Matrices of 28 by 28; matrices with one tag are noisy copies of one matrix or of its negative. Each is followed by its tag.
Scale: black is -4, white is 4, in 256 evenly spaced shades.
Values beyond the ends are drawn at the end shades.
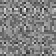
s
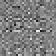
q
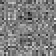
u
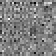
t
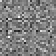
q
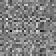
q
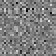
s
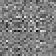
q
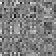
t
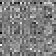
t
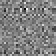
s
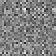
s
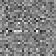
q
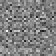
q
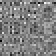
t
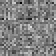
u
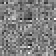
u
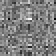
u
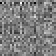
t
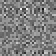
s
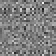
s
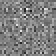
s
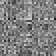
u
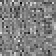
t
